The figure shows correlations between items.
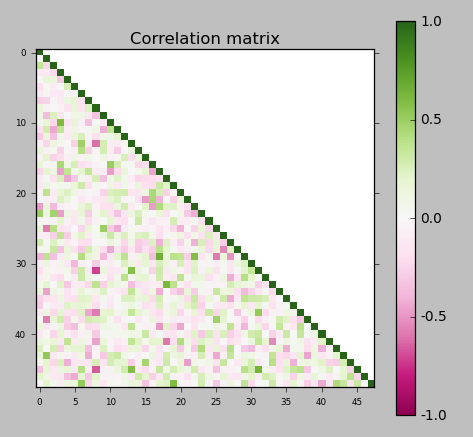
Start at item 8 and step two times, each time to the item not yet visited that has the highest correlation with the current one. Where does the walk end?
18
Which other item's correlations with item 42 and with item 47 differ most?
29
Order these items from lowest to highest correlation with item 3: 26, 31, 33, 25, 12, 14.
14, 25, 31, 12, 33, 26
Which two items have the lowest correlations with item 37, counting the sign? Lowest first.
8, 7
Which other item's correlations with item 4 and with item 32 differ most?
46
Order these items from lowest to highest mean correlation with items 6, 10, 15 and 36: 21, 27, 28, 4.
28, 27, 21, 4
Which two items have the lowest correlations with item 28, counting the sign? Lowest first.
26, 10
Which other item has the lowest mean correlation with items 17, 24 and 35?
27
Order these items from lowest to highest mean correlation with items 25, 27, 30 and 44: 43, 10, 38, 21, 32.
21, 32, 10, 43, 38
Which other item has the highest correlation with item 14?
6
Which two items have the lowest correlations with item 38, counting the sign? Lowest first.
1, 43
